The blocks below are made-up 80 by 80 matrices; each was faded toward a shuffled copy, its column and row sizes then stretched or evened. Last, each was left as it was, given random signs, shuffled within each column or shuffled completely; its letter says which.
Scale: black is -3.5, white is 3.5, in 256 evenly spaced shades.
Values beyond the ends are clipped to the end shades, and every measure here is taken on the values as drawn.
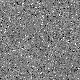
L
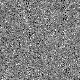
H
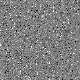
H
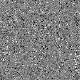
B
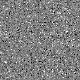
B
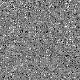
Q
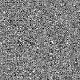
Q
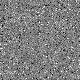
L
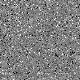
B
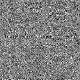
Q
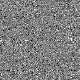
Q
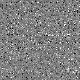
B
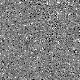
Q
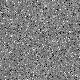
L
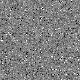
B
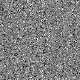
H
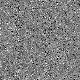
H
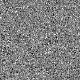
B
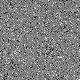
H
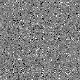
Q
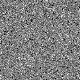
H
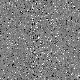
H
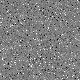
L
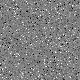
L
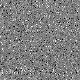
B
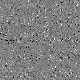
Q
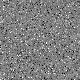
L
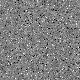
L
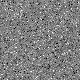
L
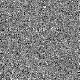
Q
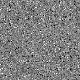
Q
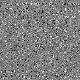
Q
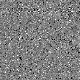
Q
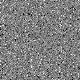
H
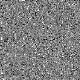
Q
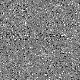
B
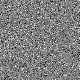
H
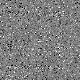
B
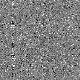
Q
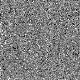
B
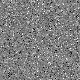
H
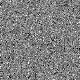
H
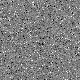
L
